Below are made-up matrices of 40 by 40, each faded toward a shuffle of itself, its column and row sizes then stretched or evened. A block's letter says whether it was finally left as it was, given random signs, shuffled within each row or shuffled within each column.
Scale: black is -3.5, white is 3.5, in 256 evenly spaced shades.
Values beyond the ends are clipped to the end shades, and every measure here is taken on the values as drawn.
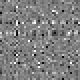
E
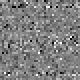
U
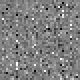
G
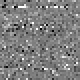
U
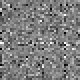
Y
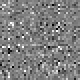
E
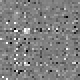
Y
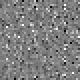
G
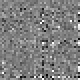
Y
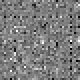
Y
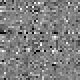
E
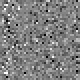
G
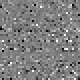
U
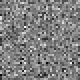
Y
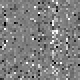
G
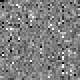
G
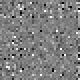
Y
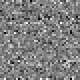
U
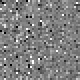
G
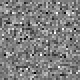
U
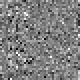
G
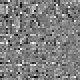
E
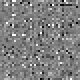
E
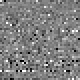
U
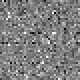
U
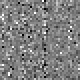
G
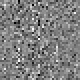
G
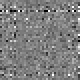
Y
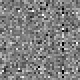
Y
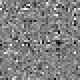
Y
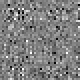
E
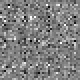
Y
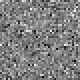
U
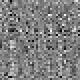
E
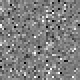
G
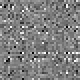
E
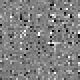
Y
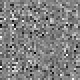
Y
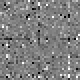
Y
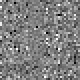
G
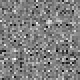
Y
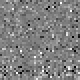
U
